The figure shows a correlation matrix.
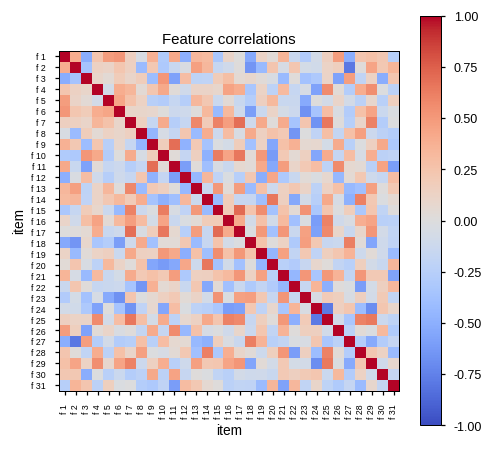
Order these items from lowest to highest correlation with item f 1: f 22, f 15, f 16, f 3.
f 3, f 15, f 22, f 16
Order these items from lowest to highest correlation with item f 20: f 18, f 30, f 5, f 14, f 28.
f 30, f 18, f 28, f 5, f 14
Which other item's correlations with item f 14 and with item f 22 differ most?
f 28
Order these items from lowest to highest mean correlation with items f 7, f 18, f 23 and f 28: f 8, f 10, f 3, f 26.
f 3, f 26, f 10, f 8
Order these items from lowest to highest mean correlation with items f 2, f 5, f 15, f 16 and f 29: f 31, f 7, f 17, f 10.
f 31, f 10, f 17, f 7
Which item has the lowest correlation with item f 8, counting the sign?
f 22
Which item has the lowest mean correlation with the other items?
f 24
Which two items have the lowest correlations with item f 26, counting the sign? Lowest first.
f 3, f 12
